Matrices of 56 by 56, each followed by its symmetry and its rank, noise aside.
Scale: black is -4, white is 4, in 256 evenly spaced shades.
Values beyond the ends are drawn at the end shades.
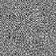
antisymmetric, rank six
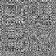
no symmetry, rank six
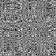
no symmetry, rank six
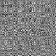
no symmetry, rank six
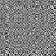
symmetric, rank five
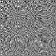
antisymmetric, rank six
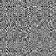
no symmetry, rank six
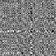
no symmetry, rank five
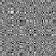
symmetric, rank four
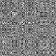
symmetric, rank five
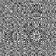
symmetric, rank five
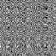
no symmetry, rank four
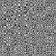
antisymmetric, rank four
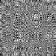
no symmetry, rank five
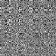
no symmetry, rank six
